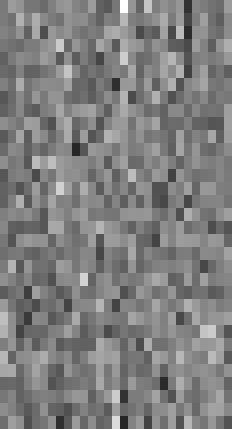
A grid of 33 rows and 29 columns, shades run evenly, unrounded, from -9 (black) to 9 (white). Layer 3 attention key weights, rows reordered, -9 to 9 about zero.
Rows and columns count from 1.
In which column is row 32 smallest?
9
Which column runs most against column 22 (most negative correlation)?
14
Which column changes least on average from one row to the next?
28
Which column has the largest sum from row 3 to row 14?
16
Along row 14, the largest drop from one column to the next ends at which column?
22
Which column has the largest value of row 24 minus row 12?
10
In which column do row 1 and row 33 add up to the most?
15
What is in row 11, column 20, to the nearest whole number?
0
